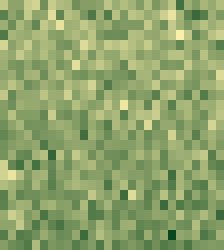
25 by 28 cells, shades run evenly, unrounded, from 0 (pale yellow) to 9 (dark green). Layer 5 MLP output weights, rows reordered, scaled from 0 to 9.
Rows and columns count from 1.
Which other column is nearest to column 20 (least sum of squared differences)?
18
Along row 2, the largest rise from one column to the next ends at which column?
8
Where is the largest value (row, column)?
24, 22
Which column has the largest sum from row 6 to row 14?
25
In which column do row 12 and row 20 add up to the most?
16
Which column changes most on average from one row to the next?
23
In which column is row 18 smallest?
2
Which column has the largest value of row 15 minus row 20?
17
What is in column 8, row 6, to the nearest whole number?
4
